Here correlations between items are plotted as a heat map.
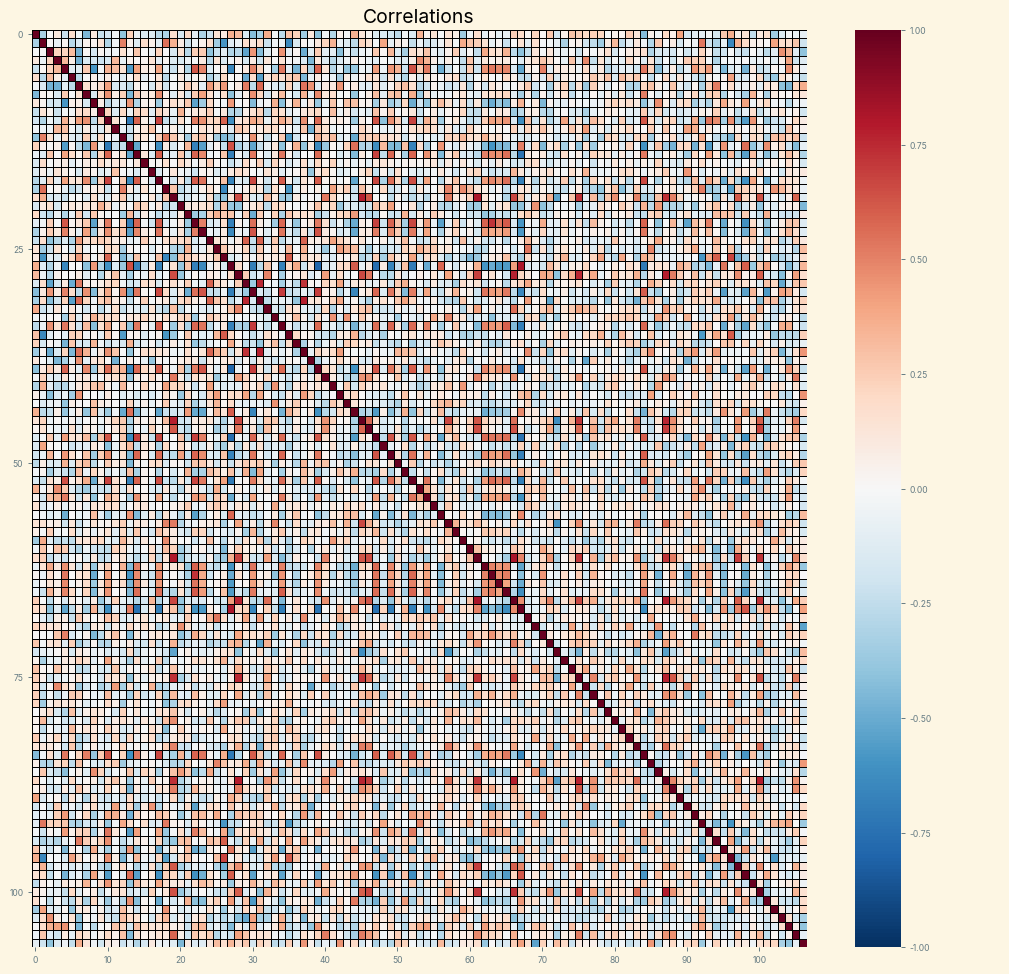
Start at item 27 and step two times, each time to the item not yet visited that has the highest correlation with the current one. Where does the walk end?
98
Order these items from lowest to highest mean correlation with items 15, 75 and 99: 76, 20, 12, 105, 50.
76, 20, 50, 12, 105
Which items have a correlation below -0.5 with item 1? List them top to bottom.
26, 35, 96
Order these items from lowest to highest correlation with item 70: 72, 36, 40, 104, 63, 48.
36, 48, 72, 40, 104, 63
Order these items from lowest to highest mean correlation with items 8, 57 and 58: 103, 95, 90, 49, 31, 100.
31, 49, 90, 95, 103, 100
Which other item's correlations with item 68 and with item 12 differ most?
25
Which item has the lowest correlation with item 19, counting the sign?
72
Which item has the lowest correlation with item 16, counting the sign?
38
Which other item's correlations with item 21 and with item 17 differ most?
30
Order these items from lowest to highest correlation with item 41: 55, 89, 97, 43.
89, 97, 55, 43
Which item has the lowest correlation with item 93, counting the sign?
13
